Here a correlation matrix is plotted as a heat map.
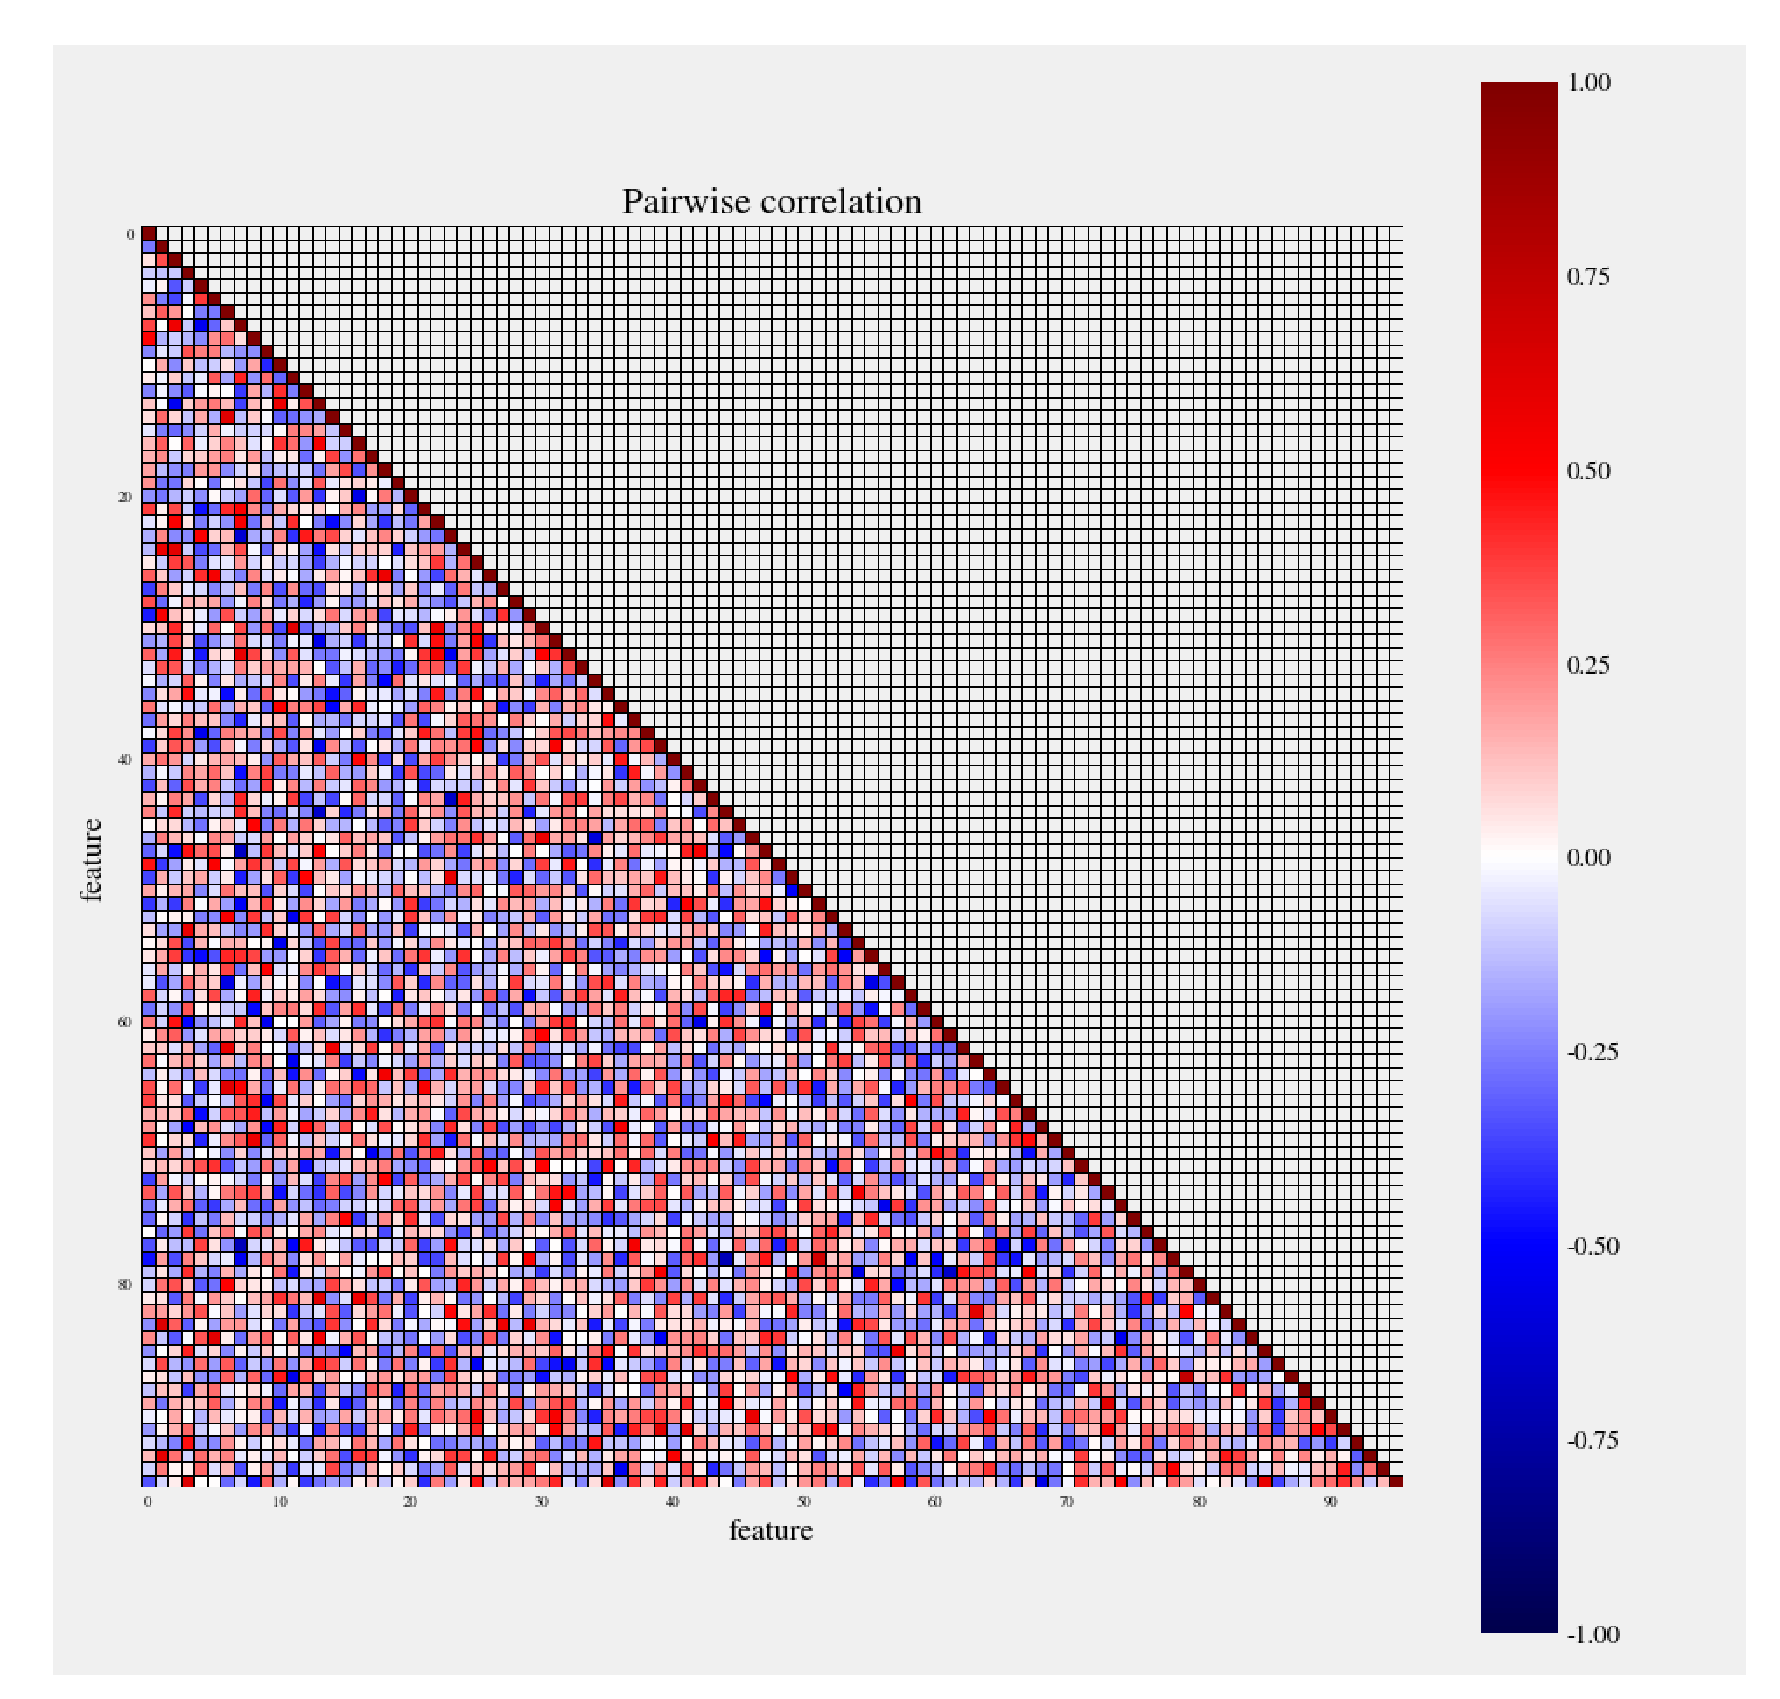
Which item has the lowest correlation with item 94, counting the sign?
36
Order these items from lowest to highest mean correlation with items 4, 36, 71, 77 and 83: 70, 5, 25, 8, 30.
8, 25, 70, 30, 5
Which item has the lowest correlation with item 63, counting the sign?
11
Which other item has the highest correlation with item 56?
9
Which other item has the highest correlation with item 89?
73
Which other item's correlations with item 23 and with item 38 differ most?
4
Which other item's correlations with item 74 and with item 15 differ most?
85
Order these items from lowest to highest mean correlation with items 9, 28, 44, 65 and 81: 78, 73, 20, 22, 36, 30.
78, 20, 36, 22, 30, 73
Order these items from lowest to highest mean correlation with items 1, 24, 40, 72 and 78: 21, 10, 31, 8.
8, 21, 31, 10
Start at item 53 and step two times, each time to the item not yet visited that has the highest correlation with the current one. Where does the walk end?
95
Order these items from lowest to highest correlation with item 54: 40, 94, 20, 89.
20, 40, 94, 89
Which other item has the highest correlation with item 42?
47
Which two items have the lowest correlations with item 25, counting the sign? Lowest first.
86, 13
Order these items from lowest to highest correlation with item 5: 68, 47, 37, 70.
70, 37, 68, 47
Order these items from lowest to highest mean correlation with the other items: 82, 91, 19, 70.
19, 70, 82, 91
